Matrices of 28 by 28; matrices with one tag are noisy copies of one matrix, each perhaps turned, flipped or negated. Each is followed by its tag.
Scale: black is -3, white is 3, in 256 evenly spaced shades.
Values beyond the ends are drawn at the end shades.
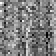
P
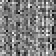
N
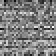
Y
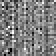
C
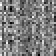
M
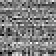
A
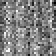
P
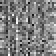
Y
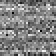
P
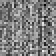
C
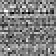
C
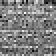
A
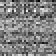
M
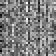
Y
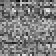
M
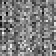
M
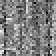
P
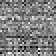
N
